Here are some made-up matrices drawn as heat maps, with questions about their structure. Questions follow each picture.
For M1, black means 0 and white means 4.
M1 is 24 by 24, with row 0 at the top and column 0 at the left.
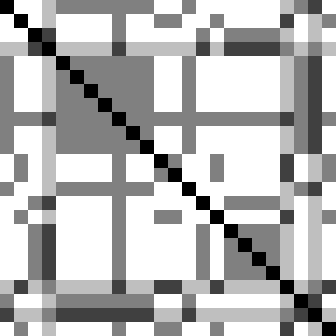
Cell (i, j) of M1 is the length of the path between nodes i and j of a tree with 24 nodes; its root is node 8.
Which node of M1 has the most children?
22
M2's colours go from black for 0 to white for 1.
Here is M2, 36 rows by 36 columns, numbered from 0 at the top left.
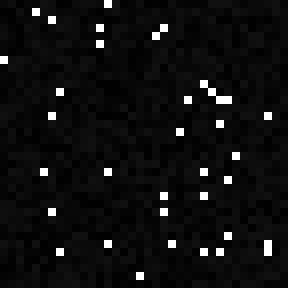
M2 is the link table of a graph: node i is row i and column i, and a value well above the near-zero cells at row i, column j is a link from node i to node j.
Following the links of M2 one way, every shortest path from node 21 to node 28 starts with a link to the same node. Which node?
node 5
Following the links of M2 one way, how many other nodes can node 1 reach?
4
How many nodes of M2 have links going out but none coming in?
12
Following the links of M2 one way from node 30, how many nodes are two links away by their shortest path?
2
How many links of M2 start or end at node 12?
5
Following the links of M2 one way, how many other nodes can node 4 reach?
3
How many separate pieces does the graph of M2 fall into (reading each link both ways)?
7
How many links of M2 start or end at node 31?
4
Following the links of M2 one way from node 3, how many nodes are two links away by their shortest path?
3
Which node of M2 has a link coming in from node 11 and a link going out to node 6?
node 26
